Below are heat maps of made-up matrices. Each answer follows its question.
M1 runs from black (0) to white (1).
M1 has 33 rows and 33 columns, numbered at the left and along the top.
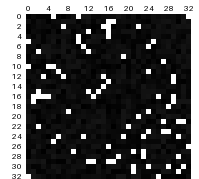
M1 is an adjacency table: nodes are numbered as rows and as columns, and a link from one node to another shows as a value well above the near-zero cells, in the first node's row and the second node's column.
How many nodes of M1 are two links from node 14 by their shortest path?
2
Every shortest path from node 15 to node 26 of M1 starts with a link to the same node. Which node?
node 2
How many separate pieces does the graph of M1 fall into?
2
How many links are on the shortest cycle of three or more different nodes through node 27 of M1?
5
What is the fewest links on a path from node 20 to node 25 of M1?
7
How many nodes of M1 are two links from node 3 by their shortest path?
8
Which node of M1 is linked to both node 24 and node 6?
node 11
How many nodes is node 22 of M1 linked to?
2
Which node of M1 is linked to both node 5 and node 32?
node 0
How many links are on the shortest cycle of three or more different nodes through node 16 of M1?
3
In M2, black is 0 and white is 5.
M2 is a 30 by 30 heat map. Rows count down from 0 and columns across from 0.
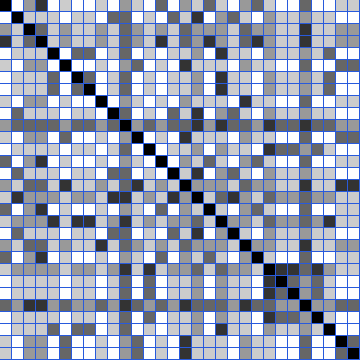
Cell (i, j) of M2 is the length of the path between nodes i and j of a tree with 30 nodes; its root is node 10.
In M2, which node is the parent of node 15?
25
